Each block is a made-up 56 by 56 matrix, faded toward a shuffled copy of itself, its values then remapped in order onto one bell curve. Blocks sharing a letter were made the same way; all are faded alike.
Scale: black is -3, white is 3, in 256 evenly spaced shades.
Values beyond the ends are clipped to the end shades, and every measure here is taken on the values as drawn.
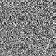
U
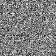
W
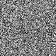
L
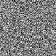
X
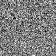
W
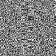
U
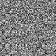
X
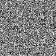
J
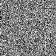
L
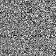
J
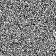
L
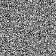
J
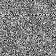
W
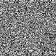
W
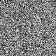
L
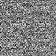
X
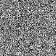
J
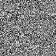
J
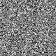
W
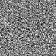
X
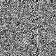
J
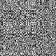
U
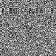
U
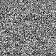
W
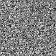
J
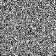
J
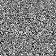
W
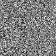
J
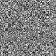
U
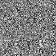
J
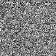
J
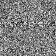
W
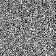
J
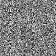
L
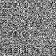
X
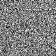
W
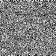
W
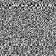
U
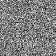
X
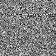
W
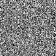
L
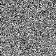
J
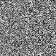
L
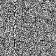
L
